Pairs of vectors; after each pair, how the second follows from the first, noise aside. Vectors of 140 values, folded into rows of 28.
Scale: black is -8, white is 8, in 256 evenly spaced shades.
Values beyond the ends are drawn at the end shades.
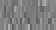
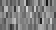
reversed, negated, scaled up.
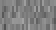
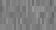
reversed, shrunk.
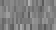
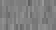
negated, shrunk.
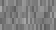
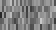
reversed, negated, scaled up.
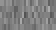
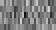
scaled up.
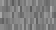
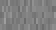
reversed, shrunk.
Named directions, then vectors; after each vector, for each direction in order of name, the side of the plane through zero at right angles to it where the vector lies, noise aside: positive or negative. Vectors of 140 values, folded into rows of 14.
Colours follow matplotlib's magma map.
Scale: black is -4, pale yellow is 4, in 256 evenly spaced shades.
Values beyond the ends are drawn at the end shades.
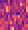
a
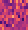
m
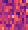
positive, positive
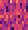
negative, positive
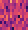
negative, positive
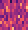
positive, negative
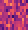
negative, negative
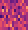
positive, negative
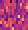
positive, negative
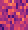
negative, negative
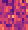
positive, positive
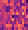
negative, negative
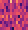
negative, positive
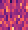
positive, negative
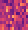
positive, positive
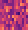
positive, positive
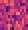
negative, negative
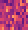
positive, positive
